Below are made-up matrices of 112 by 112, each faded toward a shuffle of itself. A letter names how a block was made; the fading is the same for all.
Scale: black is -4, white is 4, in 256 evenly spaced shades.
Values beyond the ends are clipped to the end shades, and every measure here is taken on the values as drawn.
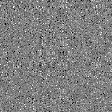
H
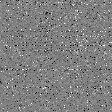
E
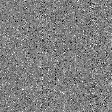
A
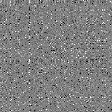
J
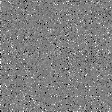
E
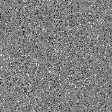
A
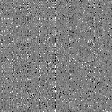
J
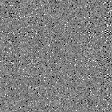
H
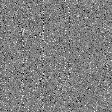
A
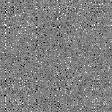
H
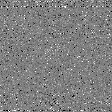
E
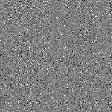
H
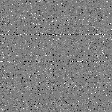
E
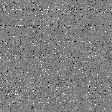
E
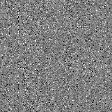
A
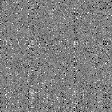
H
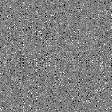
H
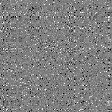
J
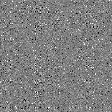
H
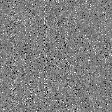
A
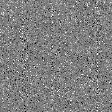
A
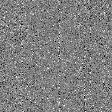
A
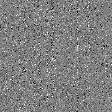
A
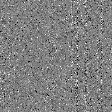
A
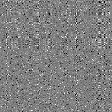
J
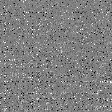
E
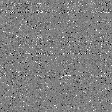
E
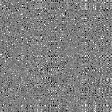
J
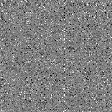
H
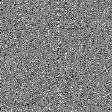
A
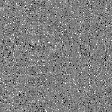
H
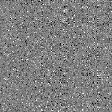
H
